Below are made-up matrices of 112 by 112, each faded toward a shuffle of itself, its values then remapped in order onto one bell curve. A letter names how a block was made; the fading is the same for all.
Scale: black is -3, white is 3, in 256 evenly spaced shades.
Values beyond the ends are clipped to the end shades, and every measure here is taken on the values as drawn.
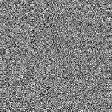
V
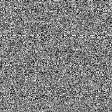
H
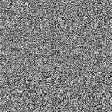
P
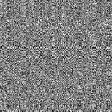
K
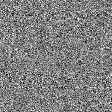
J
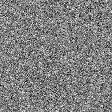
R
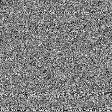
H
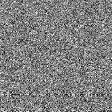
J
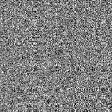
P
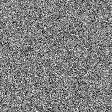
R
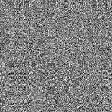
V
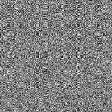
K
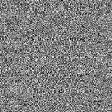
P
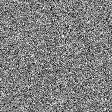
R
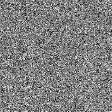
H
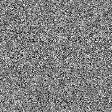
H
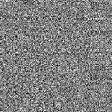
V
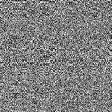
V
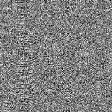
P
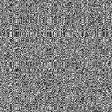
K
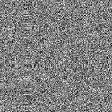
P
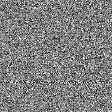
H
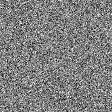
R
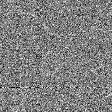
J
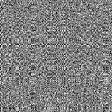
K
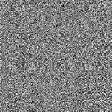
V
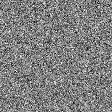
R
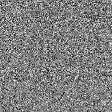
J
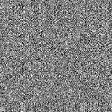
V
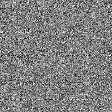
H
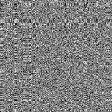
K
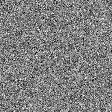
R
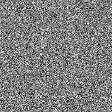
H
